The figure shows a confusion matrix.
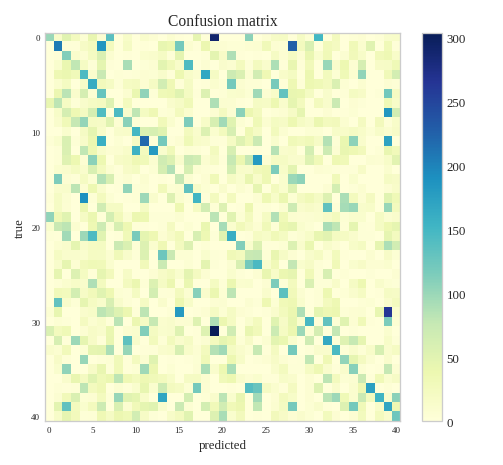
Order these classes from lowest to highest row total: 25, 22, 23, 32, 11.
25, 23, 22, 32, 11
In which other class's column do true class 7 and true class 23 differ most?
13
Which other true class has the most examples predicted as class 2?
39
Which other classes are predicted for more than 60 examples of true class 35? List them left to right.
2, 11, 18, 21, 39
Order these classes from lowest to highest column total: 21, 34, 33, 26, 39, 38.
38, 34, 33, 26, 21, 39
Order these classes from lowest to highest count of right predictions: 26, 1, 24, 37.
26, 24, 37, 1
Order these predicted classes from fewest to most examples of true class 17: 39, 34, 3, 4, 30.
3, 30, 39, 34, 4
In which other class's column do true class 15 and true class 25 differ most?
29
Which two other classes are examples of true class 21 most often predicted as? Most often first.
5, 10
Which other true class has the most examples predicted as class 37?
1
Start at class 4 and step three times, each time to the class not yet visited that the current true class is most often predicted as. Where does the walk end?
9
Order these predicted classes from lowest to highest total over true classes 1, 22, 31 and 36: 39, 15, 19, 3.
3, 39, 15, 19
